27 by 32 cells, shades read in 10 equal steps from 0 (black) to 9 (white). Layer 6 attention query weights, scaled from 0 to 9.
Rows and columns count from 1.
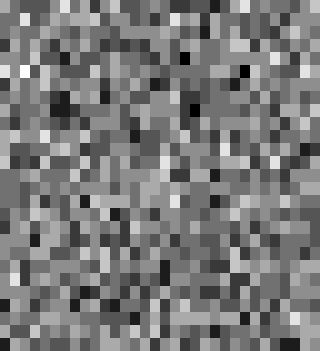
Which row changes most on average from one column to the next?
13
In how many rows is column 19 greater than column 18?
5
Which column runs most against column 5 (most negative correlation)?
25
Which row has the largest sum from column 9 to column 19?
16
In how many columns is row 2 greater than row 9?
14
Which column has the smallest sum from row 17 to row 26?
12
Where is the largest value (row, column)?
6, 3
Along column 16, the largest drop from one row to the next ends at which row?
27
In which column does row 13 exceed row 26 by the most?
17
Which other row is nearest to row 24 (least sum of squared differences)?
18
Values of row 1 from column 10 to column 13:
2 5 7 3
